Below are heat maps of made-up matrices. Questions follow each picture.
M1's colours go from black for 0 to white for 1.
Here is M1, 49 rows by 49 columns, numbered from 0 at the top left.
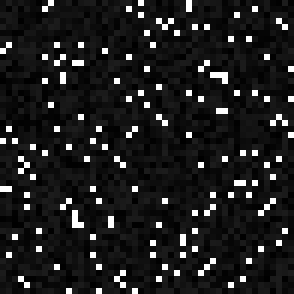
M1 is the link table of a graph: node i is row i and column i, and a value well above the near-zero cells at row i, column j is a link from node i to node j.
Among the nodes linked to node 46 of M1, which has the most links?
node 26
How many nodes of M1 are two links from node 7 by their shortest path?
8
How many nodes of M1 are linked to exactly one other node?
2
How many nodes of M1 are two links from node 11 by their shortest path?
6
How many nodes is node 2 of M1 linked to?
2
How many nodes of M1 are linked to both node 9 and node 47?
0
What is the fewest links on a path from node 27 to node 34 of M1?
2
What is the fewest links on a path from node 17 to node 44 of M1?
5
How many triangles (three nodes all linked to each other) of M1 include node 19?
1
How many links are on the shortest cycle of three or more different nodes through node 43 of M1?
4
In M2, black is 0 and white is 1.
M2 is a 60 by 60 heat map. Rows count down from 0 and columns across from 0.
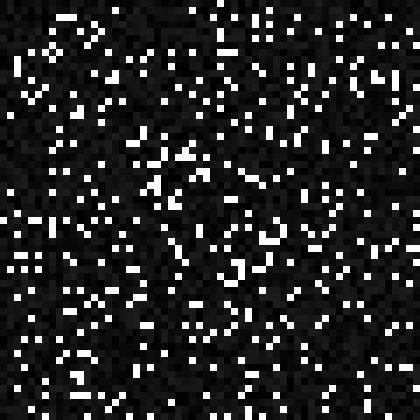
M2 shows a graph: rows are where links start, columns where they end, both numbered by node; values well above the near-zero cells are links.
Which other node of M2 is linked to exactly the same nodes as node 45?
node 58
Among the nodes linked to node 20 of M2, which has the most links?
node 46
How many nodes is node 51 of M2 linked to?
6
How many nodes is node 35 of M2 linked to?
11
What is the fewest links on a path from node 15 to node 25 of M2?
3
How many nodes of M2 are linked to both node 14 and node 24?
1
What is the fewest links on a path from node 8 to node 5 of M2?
2
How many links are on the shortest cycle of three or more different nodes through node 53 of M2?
4
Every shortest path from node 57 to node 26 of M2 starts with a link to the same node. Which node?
node 52
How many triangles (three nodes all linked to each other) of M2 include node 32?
7
